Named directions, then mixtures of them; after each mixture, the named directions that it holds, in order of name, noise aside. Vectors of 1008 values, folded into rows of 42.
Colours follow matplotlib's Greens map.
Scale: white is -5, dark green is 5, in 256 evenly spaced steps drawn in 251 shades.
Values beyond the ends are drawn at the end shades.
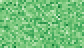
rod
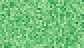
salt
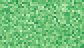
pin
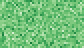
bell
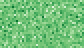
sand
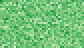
rod.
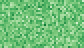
salt.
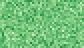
bell.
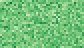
pin, rod.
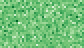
sand.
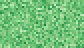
pin, salt.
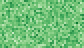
bell, salt.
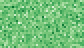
sand.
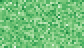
rod.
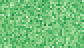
salt.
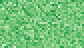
rod.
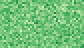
pin.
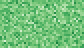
pin.
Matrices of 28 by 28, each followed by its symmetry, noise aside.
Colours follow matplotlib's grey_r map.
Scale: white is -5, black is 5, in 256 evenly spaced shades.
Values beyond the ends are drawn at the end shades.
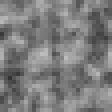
same after a half turn.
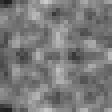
mirrored top to bottom.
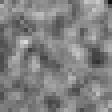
no symmetry.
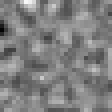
antisymmetric.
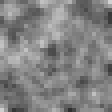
symmetric.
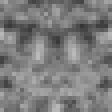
mirrored left to right.
